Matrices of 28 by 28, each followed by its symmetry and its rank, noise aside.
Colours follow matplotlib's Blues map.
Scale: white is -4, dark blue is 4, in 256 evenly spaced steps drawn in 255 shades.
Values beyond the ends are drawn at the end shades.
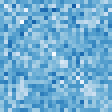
symmetric, rank six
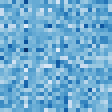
no symmetry, rank six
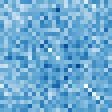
symmetric, rank eight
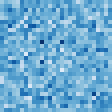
symmetric, rank eight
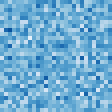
no symmetry, rank seven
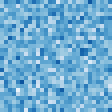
no symmetry, rank seven
